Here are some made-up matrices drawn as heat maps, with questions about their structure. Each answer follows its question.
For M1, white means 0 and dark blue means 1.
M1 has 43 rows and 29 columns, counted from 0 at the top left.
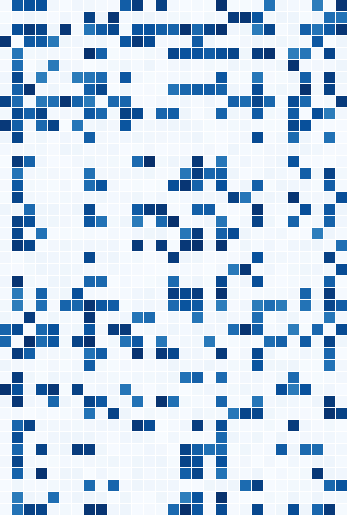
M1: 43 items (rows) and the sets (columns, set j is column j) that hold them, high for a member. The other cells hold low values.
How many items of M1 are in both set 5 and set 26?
1
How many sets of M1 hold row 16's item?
5
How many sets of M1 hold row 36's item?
2
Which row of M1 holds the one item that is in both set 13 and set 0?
28
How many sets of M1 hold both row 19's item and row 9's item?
4
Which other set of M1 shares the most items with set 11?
2
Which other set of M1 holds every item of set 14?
27
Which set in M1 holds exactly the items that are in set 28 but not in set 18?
20
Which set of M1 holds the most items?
1
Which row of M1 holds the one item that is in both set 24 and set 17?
4
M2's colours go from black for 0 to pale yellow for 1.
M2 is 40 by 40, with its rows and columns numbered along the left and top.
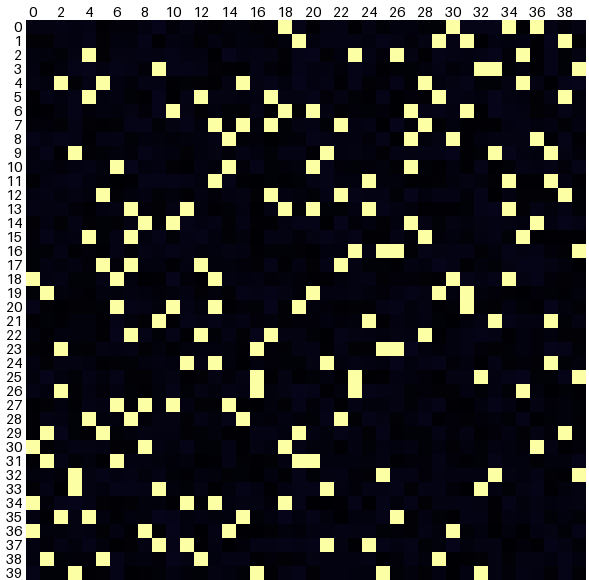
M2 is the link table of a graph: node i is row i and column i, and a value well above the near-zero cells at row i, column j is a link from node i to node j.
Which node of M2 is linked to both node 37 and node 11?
node 24
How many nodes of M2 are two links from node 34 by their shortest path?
7
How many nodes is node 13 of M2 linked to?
6
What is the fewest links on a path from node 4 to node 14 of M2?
6
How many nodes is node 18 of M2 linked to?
5
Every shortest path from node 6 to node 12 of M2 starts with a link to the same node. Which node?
node 31
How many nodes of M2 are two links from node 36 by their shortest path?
4
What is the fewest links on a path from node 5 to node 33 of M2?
6
